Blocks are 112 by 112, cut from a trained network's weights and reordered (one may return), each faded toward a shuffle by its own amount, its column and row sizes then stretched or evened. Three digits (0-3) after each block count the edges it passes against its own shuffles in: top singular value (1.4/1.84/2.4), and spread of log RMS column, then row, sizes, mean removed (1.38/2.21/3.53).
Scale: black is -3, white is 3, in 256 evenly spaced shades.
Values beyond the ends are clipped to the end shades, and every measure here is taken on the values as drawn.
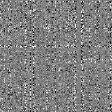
1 3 2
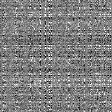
3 3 1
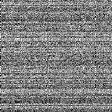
3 2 0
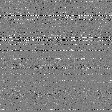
2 0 3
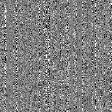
1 3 0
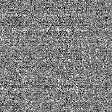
1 2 1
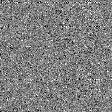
1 1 1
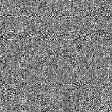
3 1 2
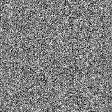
1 1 0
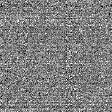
1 2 1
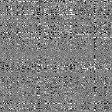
2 2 3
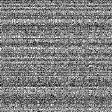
3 2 1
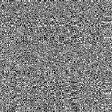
3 1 2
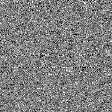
1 0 2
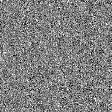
0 1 1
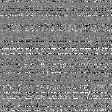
2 2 3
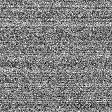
2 0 0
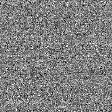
0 1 1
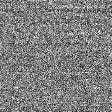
0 2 1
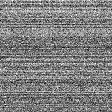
3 0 1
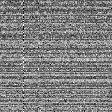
3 1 0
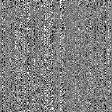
1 3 1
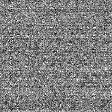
1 2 0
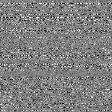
0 0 3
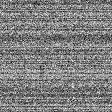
3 0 0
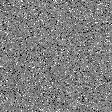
0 0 0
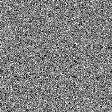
1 1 1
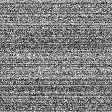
3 0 0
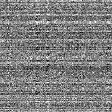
3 2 1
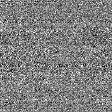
0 1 2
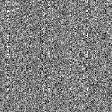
2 2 0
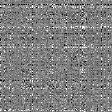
2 3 2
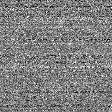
1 0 2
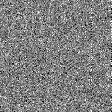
1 1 0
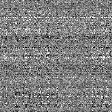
2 2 2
